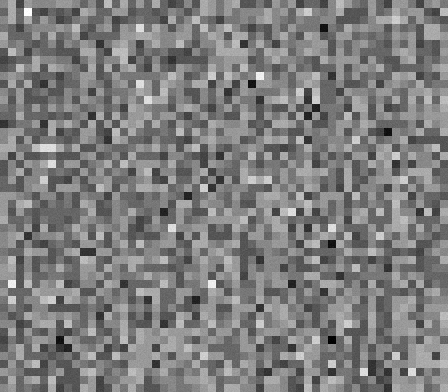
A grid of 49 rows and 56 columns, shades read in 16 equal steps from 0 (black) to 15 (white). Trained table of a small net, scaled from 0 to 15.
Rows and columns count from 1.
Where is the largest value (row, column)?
2, 4
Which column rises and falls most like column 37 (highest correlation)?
9
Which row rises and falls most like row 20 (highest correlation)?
27
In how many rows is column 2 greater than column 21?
21
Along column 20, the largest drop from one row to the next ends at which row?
46
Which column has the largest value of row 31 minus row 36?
16
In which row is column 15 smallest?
3
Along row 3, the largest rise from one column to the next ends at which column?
22
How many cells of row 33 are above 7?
28
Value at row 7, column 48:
6
